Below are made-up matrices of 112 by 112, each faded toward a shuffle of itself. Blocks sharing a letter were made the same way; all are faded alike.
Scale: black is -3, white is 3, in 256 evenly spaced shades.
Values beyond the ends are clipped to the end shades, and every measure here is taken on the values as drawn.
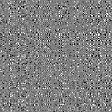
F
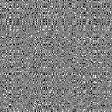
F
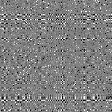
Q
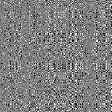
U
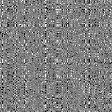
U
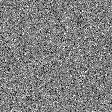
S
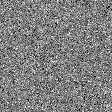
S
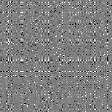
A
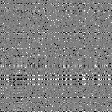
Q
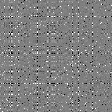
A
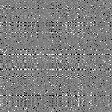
Q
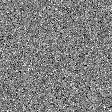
S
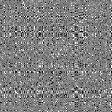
F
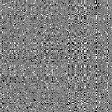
U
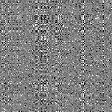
U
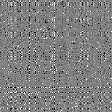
A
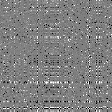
A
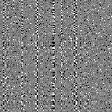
U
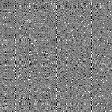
U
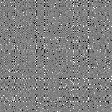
A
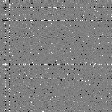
A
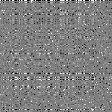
Q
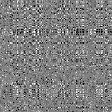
F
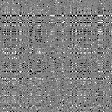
Q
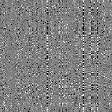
U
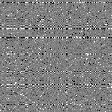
Q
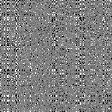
U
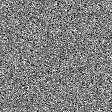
S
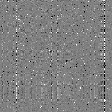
U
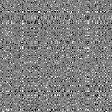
F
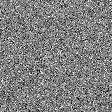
S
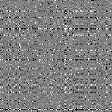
Q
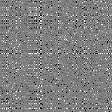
A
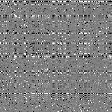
Q
